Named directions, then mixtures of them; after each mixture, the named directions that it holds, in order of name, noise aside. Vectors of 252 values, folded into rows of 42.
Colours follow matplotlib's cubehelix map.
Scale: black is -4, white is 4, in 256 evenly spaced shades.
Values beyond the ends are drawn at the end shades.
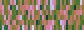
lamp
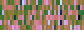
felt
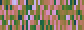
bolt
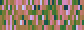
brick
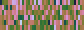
bolt, brick, felt.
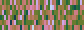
felt, lamp.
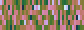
brick, felt.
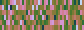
bolt, brick, lamp.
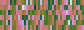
bolt, brick.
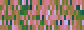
bolt, brick, felt.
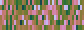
brick.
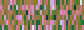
lamp.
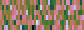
lamp.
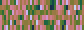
brick, lamp.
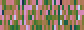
felt.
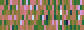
brick, felt, lamp.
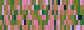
brick, felt, lamp.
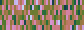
bolt, brick, felt.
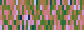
bolt, felt, lamp.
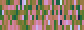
felt.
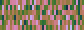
bolt, brick, felt.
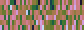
bolt, lamp.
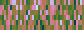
bolt, felt, lamp.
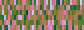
felt, lamp.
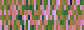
bolt, brick, lamp.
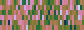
bolt, brick, felt.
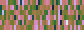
bolt, felt, lamp.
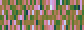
brick, felt, lamp.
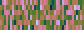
brick, lamp.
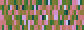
brick, lamp.
